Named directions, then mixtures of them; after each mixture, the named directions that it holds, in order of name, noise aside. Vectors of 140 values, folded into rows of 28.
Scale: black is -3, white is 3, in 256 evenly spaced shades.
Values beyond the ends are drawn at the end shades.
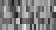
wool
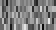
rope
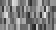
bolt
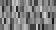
bolt, rope.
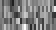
rope, wool.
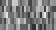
bolt.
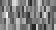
bolt.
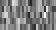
bolt.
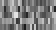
wool.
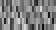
bolt, rope.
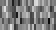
rope, wool.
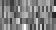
rope, wool.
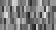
bolt.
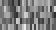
wool.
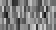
bolt.
